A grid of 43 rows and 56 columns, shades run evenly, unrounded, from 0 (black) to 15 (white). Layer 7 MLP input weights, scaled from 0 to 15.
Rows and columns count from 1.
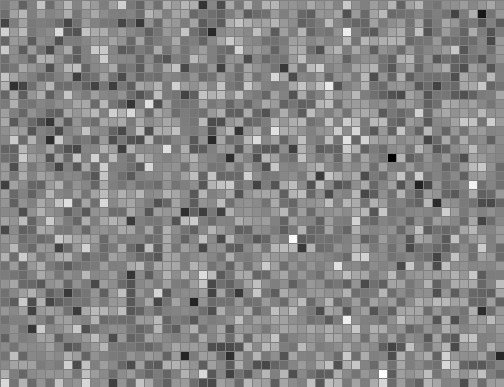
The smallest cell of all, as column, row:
44, 18
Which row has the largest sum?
1
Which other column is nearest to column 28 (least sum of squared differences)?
35
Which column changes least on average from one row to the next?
56
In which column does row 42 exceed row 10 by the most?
43
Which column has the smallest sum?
15
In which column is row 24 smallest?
21
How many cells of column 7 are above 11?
5
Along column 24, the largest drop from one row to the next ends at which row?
32
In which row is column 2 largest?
16
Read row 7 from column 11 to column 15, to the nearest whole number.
8 12 8 8 8
